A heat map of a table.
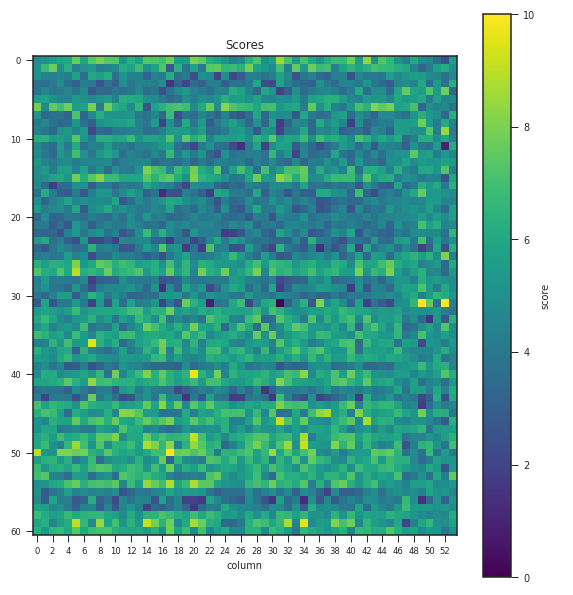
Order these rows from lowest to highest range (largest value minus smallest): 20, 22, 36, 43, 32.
20, 32, 22, 43, 36
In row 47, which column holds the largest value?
11
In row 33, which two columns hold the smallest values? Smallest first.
50, 52
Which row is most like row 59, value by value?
49
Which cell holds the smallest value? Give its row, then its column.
31, 31
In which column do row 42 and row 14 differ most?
29
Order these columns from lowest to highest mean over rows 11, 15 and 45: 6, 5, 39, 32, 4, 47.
4, 47, 6, 32, 39, 5
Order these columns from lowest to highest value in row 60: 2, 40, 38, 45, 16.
40, 16, 38, 2, 45
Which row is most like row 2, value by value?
19
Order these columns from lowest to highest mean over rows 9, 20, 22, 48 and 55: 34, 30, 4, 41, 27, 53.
41, 30, 27, 4, 53, 34
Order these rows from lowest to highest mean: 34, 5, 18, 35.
18, 5, 34, 35
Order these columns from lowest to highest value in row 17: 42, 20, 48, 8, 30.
42, 20, 30, 8, 48
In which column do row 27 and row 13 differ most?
5
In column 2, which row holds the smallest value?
16
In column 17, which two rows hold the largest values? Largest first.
50, 54
